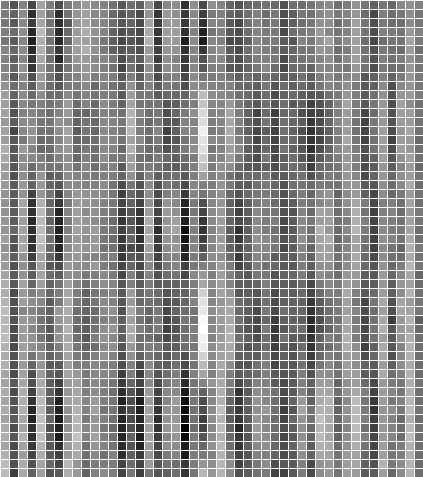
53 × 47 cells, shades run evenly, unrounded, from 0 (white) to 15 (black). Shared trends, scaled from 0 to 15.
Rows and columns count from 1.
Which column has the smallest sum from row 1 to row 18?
46
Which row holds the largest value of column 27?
48
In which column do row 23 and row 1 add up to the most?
21
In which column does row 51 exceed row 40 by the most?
23
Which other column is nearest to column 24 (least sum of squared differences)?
12
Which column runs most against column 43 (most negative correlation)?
10
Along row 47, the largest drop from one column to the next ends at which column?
5
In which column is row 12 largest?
35
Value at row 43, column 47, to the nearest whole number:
8
